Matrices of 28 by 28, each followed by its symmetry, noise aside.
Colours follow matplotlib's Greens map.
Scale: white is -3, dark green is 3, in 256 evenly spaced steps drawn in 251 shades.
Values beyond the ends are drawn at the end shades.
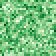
symmetric.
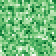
no symmetry.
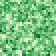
symmetric across the other diagonal.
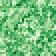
symmetric.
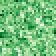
no symmetry.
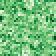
same after a half turn.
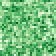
no symmetry.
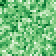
symmetric.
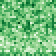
mirrored left to right.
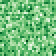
symmetric across the other diagonal.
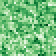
antisymmetric.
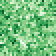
antisymmetric.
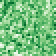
no symmetry.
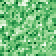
symmetric.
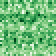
mirrored left to right.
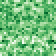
mirrored left to right.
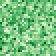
symmetric.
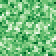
same after a half turn.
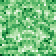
mirrored left to right.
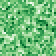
symmetric.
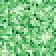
symmetric across the other diagonal.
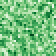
symmetric across the other diagonal.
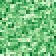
same after a half turn.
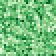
antisymmetric.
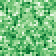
mirrored left to right.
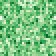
mirrored left to right.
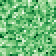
symmetric.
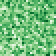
antisymmetric.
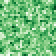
antisymmetric.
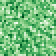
antisymmetric.
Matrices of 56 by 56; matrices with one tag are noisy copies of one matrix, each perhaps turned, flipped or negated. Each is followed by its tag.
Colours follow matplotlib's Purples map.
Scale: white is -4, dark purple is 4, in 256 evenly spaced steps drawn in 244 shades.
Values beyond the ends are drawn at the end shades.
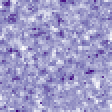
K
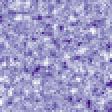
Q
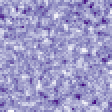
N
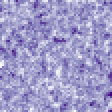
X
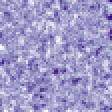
X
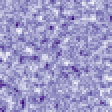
Q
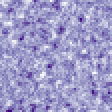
Q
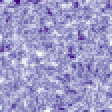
X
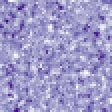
N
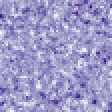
N
